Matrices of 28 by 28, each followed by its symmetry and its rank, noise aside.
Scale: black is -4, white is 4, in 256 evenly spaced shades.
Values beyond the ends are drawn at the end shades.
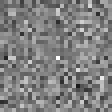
no symmetry, rank six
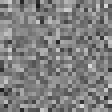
no symmetry, rank six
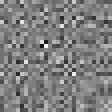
symmetric, rank four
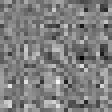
antisymmetric, rank four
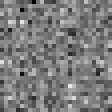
no symmetry, rank six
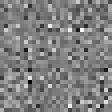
antisymmetric, rank six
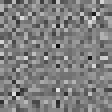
antisymmetric, rank four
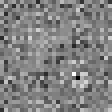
symmetric, rank six
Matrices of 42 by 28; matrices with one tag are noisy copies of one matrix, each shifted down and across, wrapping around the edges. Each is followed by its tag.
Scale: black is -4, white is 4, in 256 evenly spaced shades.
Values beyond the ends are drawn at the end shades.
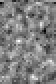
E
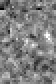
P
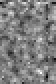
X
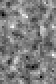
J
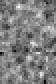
E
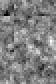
P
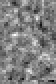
E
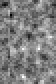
J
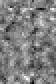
X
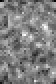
P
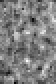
J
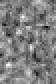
E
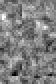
P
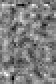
X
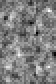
J
